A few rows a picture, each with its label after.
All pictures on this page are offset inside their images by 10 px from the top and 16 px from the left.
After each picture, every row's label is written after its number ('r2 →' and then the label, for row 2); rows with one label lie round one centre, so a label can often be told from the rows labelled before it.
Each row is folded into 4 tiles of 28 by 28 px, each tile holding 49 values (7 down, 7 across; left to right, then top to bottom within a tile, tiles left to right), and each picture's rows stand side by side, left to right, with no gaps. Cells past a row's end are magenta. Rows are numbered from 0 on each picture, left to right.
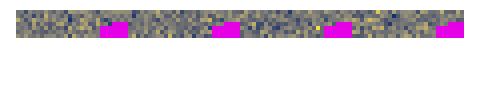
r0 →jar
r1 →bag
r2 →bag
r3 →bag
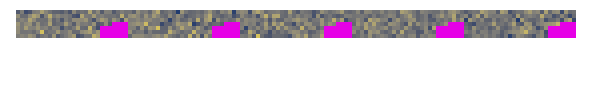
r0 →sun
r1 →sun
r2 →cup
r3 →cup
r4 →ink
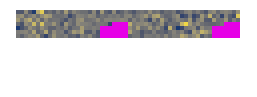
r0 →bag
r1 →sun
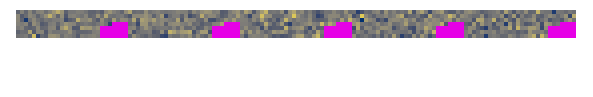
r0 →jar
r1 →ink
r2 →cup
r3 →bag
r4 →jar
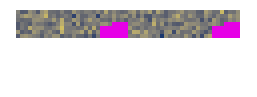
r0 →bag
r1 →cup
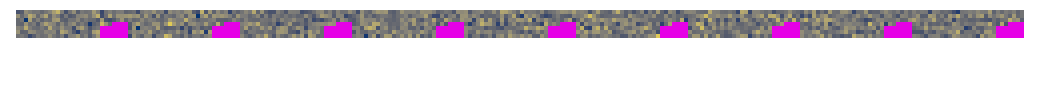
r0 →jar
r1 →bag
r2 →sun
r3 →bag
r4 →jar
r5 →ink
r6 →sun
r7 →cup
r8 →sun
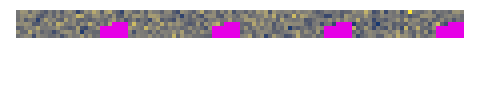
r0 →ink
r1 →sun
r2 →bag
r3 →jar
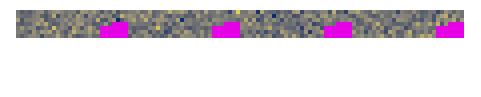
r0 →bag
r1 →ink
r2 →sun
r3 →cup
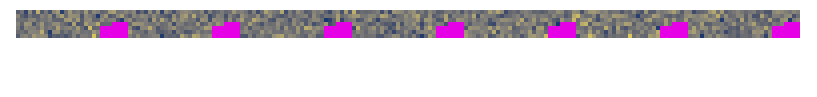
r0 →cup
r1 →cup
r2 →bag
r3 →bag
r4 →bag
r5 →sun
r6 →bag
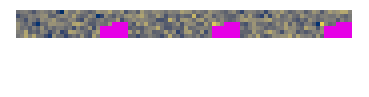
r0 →cup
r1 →bag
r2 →jar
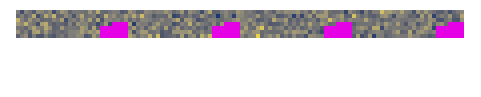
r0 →bag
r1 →ink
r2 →sun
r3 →bag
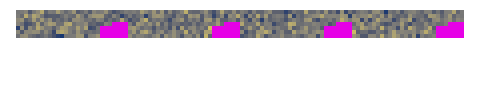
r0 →ink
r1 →jar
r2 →sun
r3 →sun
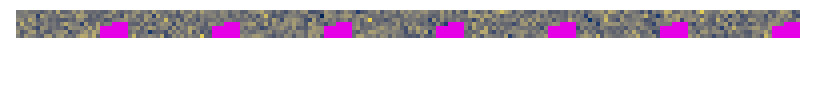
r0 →jar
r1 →ink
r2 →cup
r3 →bag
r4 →ink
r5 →cup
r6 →jar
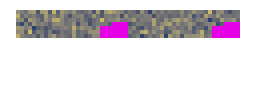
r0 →jar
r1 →ink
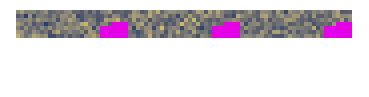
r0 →cup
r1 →ink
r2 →cup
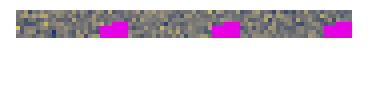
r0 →ink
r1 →ink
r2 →sun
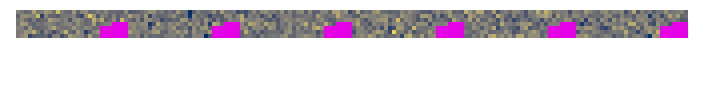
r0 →ink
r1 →bag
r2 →bag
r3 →cup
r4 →sun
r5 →jar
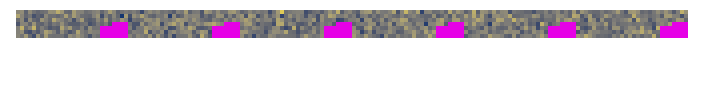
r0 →jar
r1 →ink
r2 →jar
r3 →jar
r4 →ink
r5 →jar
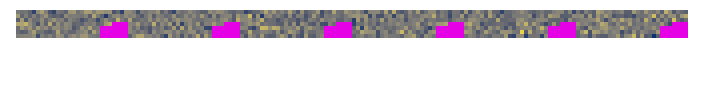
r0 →sun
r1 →cup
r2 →bag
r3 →ink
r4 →bag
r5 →bag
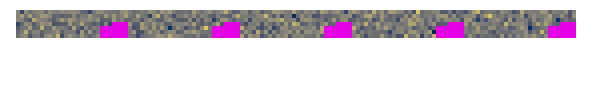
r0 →bag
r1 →bag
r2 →jar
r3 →ink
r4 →sun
